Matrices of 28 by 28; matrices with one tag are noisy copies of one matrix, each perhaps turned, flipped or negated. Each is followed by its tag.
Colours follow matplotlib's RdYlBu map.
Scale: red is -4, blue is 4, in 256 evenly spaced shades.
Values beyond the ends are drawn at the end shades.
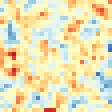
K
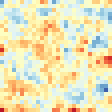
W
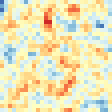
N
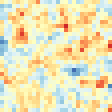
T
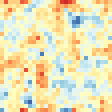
T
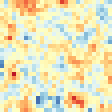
K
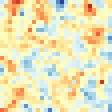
W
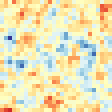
N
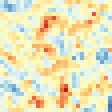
N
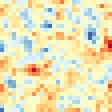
T
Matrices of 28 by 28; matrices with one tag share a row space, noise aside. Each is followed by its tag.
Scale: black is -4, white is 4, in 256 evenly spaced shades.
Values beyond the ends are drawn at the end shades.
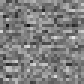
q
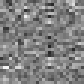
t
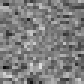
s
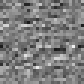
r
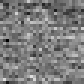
q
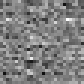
q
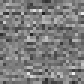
q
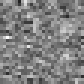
s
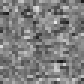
r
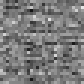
q
